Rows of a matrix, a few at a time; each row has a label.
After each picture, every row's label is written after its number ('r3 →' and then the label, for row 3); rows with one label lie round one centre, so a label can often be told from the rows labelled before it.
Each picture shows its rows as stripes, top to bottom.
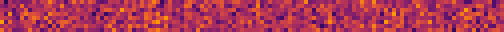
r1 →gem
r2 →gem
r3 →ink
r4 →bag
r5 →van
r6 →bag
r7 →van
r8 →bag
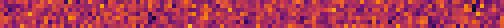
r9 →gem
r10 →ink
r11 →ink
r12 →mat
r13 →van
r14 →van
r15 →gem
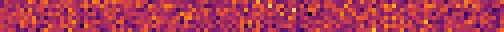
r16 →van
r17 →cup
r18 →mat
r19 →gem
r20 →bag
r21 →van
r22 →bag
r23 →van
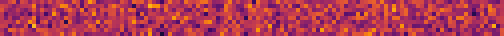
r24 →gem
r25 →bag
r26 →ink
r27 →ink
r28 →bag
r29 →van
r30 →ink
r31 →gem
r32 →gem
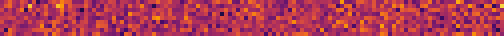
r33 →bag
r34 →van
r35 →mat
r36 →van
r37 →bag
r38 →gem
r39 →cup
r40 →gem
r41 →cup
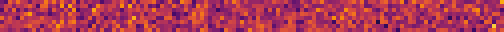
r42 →gem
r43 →van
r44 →cup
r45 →mat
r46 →gem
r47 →van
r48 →mat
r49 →ink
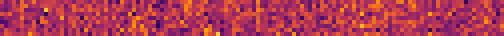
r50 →gem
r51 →gem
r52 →gem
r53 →bag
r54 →van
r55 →gem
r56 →gem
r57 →van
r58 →mat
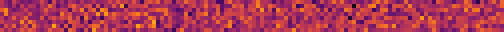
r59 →ink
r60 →van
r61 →cup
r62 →van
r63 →bag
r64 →mat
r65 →cup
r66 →mat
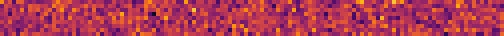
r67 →bag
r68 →cup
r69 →mat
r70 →van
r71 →van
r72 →ink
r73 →van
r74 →cup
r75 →gem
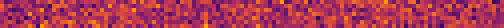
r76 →gem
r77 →bag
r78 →ink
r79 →mat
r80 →ink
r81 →cup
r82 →van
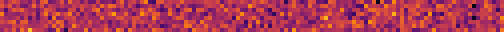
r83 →van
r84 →ink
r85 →gem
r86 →bag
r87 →ink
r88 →gem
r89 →gem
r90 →mat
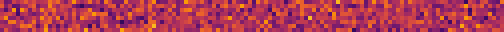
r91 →gem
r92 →bag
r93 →gem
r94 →cup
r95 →ink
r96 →gem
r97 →mat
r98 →van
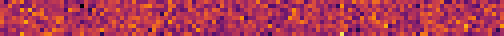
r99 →gem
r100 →bag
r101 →mat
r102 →ink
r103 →van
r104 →bag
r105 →ink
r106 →cup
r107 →gem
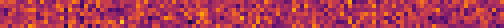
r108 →van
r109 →van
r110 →mat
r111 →gem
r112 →van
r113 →van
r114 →mat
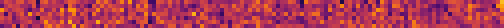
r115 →van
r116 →van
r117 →van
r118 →mat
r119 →van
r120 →van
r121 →gem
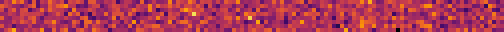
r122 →gem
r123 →bag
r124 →gem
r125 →mat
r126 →bag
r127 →gem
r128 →bag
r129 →cup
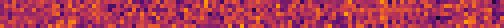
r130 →van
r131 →cup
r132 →gem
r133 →cup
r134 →van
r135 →van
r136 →bag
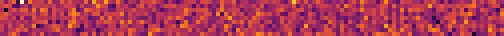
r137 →mat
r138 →cup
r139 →gem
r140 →van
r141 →ink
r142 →van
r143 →bag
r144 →bag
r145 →ink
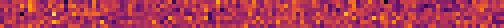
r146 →mat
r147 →mat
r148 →mat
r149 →cup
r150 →gem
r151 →cup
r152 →mat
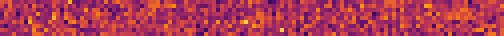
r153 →bag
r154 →bag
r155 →cup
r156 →cup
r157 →cup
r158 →mat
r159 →ink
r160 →bag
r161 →ink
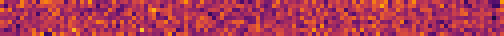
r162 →gem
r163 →gem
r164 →bag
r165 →cup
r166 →gem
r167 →van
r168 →van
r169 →gem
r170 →ink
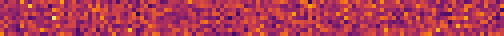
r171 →gem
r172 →van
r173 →cup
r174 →mat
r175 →cup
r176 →mat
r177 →cup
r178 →ink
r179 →bag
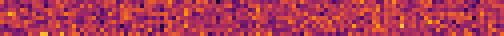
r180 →bag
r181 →ink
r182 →gem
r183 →bag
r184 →ink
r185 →bag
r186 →gem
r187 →ink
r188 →van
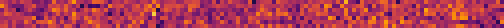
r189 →cup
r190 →bag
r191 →cup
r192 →cup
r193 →van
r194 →gem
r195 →cup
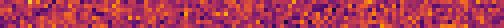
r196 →mat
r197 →van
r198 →bag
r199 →bag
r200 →cup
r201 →gem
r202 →cup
